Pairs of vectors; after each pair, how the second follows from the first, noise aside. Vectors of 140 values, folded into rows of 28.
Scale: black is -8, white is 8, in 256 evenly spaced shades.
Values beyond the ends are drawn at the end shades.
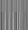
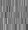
shuffled.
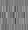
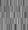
shuffled.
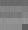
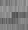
wrapped around.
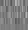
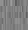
negated, shrunk.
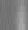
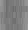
wrapped around, shrunk.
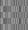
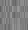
wrapped around, shrunk.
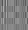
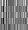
negated, scaled up.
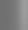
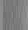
wrapped around, shrunk.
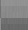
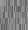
shuffled.
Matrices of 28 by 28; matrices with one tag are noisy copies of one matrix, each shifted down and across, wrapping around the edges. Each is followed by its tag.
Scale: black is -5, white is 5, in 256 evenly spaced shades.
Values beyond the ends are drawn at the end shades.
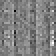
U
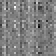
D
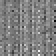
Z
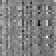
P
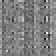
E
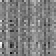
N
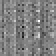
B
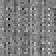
Z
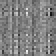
D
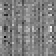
N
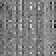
D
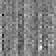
U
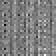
Z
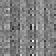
E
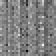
B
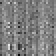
N
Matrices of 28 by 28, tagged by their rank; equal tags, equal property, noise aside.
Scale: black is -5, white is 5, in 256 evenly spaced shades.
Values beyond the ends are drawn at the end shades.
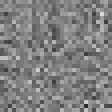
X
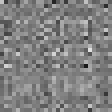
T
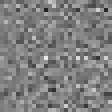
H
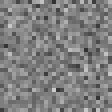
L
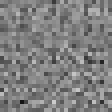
H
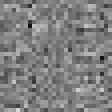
X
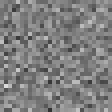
H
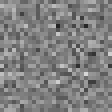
L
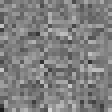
T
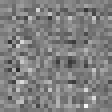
T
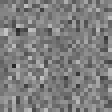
L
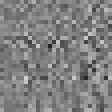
L
